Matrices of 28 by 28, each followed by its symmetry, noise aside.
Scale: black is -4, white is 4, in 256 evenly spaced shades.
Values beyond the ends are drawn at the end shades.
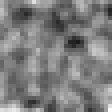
no symmetry.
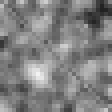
symmetric across the other diagonal.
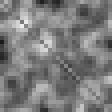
symmetric.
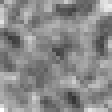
symmetric across the other diagonal.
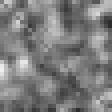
no symmetry.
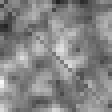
no symmetry.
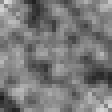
symmetric across the other diagonal.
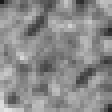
symmetric across the other diagonal.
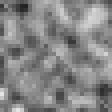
symmetric across the other diagonal.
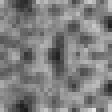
mirrored top to bottom.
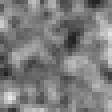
no symmetry.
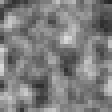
no symmetry.
